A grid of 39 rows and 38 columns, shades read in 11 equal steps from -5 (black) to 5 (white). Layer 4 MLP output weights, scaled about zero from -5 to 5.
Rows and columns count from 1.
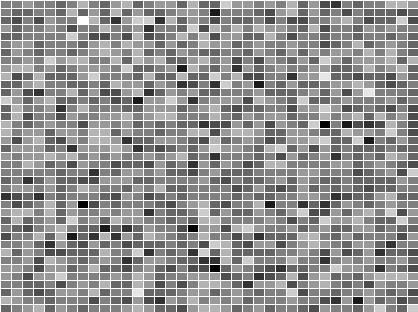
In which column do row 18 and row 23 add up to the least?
34
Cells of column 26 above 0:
9
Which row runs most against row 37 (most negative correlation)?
13
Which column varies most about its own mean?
20
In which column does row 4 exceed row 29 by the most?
18
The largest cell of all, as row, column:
3, 8
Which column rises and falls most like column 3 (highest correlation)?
21
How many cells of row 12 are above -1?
22
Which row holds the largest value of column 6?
35
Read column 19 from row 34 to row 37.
-2 1 2 1
